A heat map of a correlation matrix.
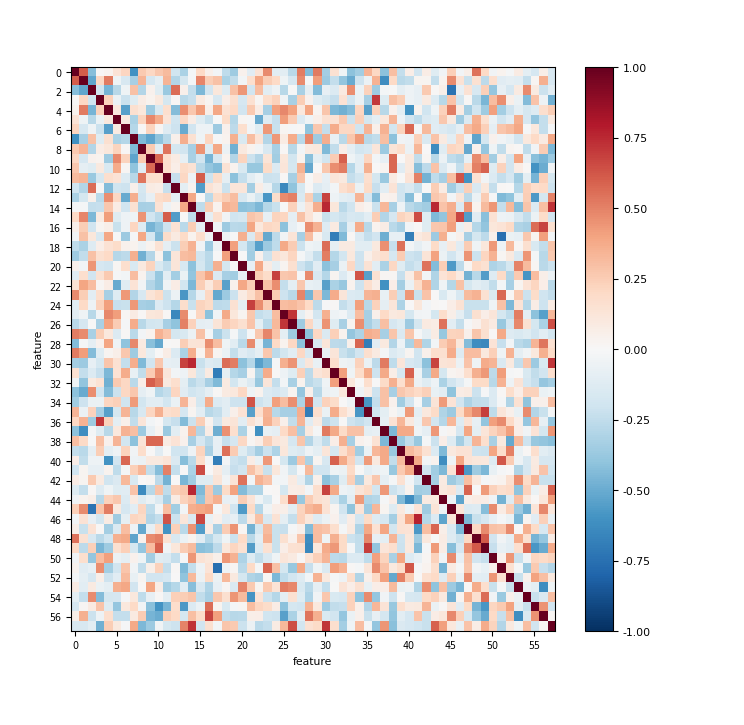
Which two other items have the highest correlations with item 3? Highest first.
36, 51
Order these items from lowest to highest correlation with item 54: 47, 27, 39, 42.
27, 39, 42, 47
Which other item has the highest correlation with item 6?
40
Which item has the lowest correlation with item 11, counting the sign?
47
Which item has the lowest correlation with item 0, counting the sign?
7
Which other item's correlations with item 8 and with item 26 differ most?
57
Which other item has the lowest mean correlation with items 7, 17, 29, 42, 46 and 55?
10
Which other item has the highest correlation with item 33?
2
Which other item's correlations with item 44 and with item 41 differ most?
46
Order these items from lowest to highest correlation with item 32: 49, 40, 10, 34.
34, 49, 40, 10
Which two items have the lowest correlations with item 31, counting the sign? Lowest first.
17, 4
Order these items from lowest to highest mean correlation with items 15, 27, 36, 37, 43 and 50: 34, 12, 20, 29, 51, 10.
20, 12, 34, 10, 29, 51
